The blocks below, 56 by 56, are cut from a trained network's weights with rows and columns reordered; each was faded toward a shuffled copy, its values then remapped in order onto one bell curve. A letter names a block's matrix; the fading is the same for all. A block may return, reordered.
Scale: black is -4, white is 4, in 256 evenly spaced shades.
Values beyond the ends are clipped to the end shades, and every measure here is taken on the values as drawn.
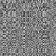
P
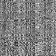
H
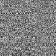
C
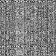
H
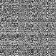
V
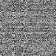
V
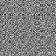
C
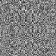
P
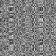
P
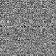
C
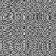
P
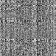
H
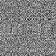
C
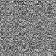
C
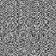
P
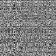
V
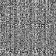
H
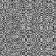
P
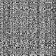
H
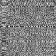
C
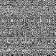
V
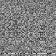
C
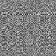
C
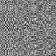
P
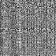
H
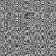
P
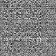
V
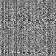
H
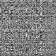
V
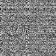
V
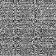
V
